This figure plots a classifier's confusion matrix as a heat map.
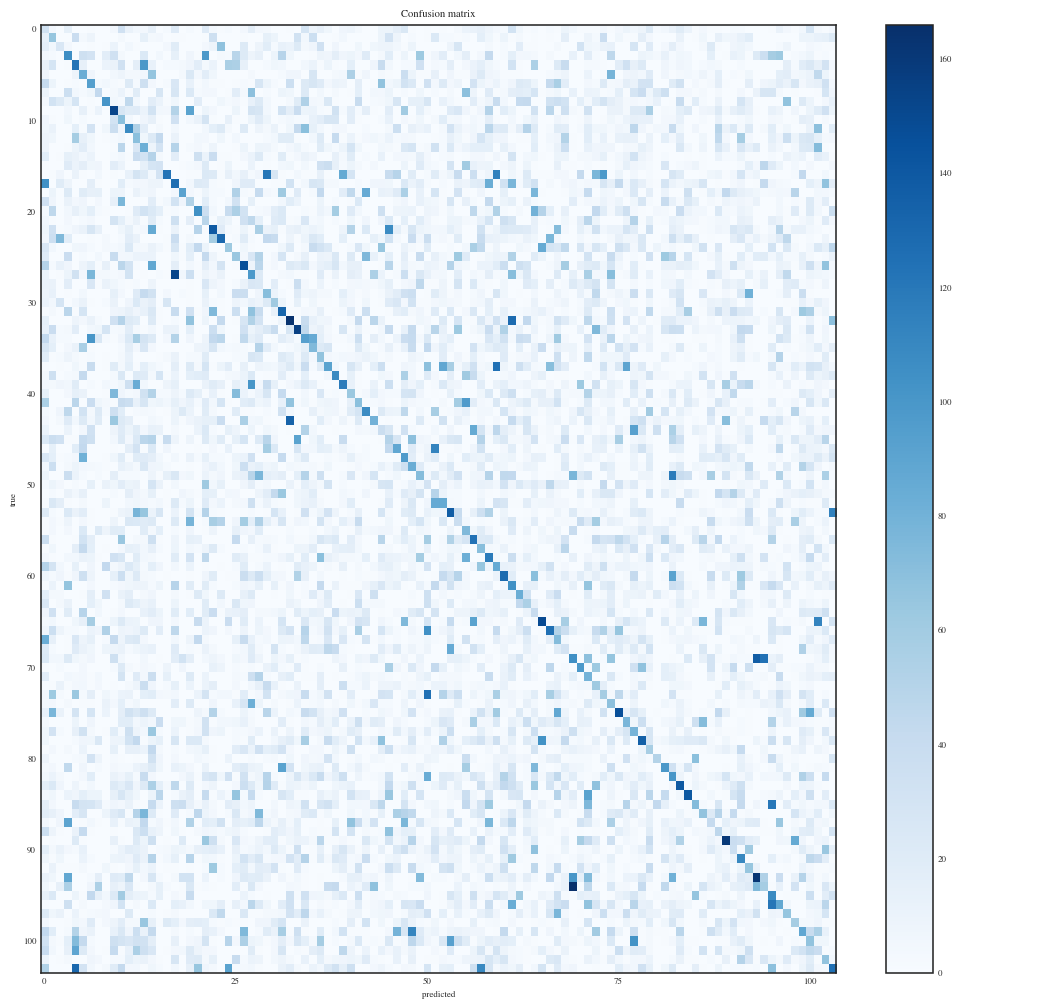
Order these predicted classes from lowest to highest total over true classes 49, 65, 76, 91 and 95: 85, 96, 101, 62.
96, 62, 85, 101
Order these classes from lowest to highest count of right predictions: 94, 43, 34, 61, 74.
94, 74, 43, 34, 61
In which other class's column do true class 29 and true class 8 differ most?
92
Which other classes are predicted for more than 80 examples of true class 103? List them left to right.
4, 24, 57
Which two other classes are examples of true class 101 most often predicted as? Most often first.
4, 12
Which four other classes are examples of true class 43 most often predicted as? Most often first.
32, 89, 9, 26
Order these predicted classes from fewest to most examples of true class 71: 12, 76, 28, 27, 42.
76, 42, 12, 27, 28
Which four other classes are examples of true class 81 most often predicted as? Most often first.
31, 64, 55, 3
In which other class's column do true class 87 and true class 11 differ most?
3
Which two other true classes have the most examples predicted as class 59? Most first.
37, 16
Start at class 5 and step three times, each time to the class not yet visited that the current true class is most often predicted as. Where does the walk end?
17
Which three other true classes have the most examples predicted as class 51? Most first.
46, 52, 42
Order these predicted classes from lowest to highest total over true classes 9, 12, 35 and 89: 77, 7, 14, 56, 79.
7, 56, 77, 14, 79
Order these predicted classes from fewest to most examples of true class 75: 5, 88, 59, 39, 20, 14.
5, 20, 14, 39, 88, 59
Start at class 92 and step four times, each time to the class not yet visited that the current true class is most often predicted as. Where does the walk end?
72
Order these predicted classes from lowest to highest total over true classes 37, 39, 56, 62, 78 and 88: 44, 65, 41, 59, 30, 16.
16, 30, 41, 65, 44, 59
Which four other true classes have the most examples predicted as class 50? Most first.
73, 66, 82, 37
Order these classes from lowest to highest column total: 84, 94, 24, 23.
24, 94, 84, 23
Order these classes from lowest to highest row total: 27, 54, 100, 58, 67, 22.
67, 58, 54, 27, 100, 22
